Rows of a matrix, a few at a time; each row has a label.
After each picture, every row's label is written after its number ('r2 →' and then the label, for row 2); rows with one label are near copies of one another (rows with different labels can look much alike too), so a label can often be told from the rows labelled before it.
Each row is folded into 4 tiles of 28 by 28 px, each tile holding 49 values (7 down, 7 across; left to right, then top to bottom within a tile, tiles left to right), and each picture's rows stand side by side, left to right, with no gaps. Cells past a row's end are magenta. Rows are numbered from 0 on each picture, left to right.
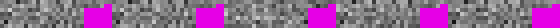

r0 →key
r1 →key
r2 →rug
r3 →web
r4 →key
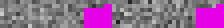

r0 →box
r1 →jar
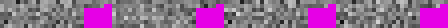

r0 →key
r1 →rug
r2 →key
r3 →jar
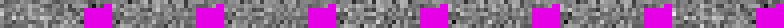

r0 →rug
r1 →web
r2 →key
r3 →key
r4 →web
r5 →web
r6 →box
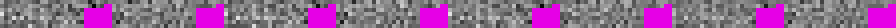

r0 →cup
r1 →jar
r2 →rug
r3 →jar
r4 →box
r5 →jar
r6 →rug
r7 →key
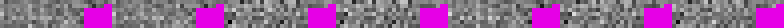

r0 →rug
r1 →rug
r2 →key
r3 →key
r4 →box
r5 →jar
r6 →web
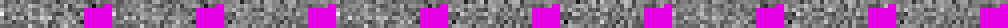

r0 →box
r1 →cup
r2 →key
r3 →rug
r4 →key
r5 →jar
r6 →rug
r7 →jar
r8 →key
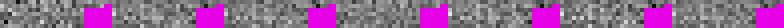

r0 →web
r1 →box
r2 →cup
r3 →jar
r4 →box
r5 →cup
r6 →rug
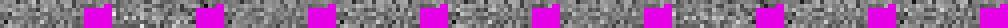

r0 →web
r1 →cup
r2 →key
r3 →key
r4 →web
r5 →key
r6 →rug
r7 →web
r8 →key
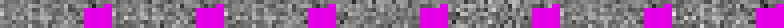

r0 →box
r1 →rug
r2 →box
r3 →web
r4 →jar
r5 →rug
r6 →cup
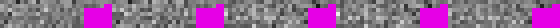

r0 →web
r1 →key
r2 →cup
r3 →cup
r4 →rug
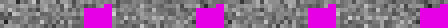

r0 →web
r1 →rug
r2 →jar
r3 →rug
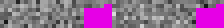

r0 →key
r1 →rug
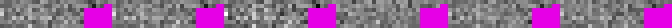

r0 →cup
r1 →cup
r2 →cup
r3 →web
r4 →cup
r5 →box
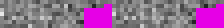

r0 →box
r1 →box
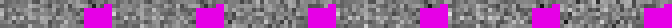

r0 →cup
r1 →box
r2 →jar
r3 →cup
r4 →rug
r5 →web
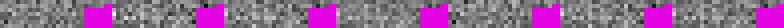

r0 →key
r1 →cup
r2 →box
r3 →rug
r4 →jar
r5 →box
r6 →cup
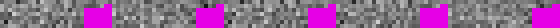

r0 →jar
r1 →box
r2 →key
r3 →web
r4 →rug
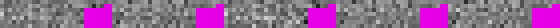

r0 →cup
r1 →key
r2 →rug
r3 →web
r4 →web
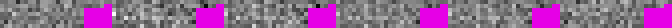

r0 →key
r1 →cup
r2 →rug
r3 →rug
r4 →box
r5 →jar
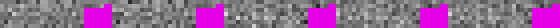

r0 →key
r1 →key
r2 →box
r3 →cup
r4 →box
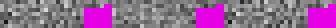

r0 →jar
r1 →box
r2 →jar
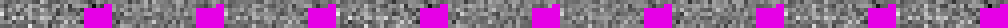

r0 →cup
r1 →jar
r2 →cup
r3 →rug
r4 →jar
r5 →cup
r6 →key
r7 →rug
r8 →rug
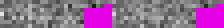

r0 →cup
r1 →cup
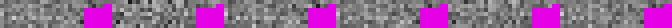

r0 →rug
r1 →key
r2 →cup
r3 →rug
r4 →jar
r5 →cup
